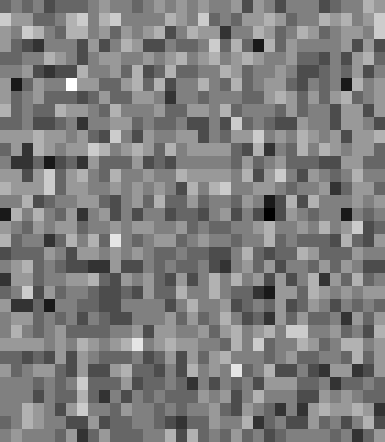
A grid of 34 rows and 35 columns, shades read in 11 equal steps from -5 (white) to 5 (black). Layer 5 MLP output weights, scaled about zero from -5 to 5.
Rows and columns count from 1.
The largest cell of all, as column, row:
25, 17
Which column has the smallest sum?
33
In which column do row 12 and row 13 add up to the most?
3
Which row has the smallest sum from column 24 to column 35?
2
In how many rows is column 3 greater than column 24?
12
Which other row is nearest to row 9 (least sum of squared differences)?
19
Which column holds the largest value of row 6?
5
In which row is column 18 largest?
30
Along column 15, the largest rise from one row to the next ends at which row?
4
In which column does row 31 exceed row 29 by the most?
22
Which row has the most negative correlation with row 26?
32
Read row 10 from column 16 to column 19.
1 0 2 2
